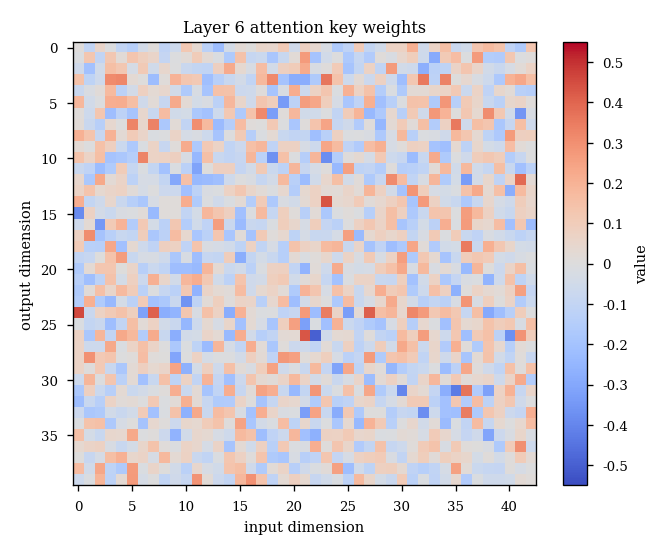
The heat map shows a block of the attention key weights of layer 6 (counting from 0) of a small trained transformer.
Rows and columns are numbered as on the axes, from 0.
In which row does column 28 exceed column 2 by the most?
16
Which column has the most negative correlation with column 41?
39
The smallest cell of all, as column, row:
22, 26
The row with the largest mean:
24
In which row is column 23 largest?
14
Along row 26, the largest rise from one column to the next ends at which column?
41
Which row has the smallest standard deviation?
37
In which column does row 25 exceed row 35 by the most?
38
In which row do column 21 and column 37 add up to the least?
33
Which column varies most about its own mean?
36
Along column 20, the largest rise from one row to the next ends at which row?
4
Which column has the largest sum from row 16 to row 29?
30
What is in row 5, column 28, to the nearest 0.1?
-0.2
